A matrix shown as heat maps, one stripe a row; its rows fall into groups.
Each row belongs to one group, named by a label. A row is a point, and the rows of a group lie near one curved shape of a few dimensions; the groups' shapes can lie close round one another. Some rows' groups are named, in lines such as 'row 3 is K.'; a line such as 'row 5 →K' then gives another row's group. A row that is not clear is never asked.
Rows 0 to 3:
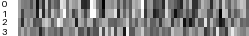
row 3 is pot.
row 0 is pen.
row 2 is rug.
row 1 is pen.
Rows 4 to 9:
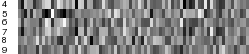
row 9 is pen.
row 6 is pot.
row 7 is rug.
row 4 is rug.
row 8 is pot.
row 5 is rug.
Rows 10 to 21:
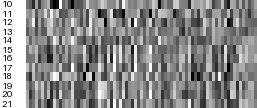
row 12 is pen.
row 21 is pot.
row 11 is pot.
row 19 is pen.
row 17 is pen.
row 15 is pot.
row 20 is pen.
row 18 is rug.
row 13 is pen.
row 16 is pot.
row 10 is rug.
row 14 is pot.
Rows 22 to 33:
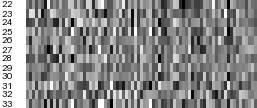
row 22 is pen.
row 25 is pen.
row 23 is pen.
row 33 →pen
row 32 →pot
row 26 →rug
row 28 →rug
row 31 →pot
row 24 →rug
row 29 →pot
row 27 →pot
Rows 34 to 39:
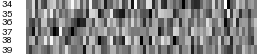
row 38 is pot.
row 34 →pen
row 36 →rug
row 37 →rug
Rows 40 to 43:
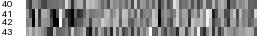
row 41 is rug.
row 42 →rug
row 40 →rug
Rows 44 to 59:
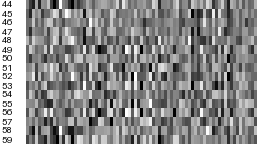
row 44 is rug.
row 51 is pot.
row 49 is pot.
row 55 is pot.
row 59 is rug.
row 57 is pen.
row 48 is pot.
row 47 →rug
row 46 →pen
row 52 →pen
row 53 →pot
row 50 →rug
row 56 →pot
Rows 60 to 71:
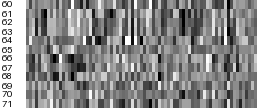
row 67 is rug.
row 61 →pen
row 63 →pen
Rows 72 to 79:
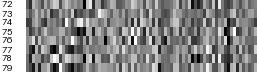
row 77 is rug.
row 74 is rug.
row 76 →pen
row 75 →rug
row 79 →rug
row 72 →rug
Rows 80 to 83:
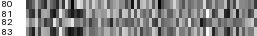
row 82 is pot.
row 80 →rug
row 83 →rug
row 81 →rug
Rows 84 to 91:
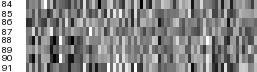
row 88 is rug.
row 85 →pot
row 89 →pen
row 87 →pen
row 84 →pot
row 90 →rug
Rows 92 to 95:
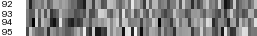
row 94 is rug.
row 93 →pen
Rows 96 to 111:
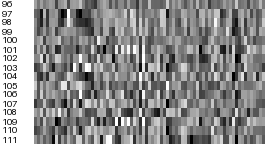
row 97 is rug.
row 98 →rug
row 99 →rug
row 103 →rug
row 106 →pen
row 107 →rug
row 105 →pot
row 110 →rug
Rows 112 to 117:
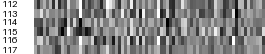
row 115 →rug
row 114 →rug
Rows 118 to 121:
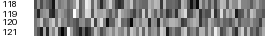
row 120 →pot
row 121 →rug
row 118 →pen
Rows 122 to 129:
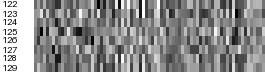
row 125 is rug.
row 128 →pot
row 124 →pot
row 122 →pot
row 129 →pot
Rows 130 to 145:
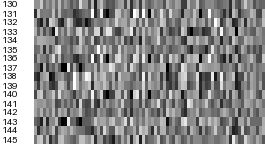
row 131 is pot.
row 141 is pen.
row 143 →rug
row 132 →rug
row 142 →pot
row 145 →pen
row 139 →rug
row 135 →pen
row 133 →pen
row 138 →rug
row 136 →pot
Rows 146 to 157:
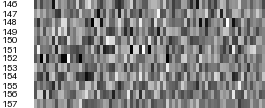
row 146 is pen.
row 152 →rug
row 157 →pot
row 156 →pen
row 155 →pen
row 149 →pot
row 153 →pot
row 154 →rug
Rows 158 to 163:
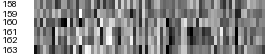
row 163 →rug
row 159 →pen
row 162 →pen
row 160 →rug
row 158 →pot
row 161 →pen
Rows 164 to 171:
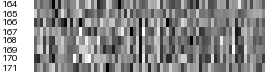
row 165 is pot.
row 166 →rug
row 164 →pen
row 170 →rug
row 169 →pen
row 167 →pen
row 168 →pen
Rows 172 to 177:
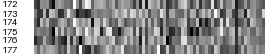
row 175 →pen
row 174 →rug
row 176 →rug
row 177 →pen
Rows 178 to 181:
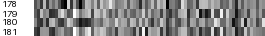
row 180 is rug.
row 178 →rug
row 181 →rug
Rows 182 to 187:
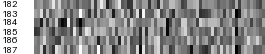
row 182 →pot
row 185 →rug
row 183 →pen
